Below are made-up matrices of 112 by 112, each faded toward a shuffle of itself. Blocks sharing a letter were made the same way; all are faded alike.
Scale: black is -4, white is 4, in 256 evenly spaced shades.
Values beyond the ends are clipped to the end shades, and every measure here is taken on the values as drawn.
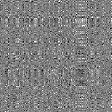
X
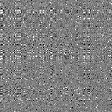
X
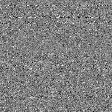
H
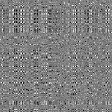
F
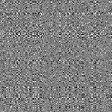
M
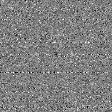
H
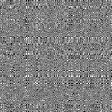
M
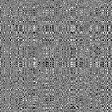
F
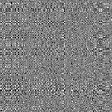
M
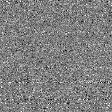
H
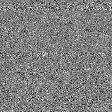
H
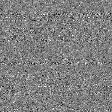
H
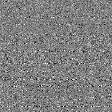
H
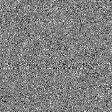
H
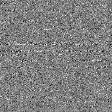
H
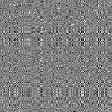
F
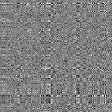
M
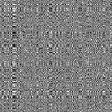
F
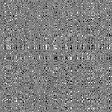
X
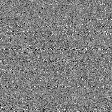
H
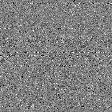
H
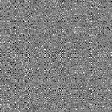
X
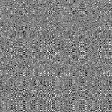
X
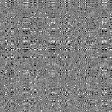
M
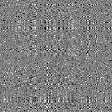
X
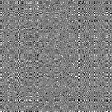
F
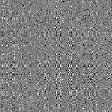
X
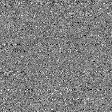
H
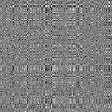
F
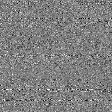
H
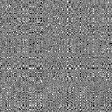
M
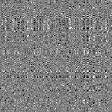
X
